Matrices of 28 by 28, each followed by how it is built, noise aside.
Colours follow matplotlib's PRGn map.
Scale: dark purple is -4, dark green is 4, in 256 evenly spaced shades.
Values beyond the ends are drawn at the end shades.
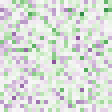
Toeplitz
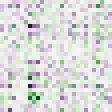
low rank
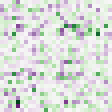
low rank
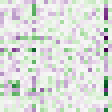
low rank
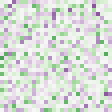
noise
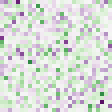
Hankel
